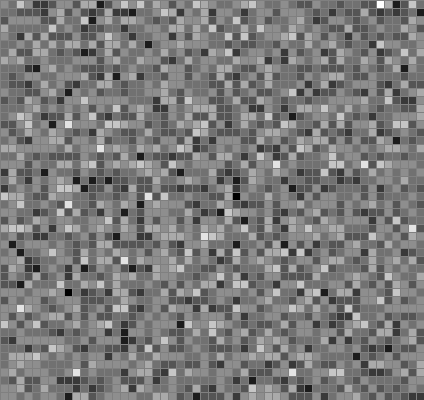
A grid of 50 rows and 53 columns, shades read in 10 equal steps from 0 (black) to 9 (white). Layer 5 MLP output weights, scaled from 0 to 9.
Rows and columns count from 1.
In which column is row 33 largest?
16
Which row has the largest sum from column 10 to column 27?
21
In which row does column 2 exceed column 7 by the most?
29
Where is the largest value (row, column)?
1, 48
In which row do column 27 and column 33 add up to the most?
4
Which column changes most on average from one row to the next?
31
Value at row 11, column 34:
6
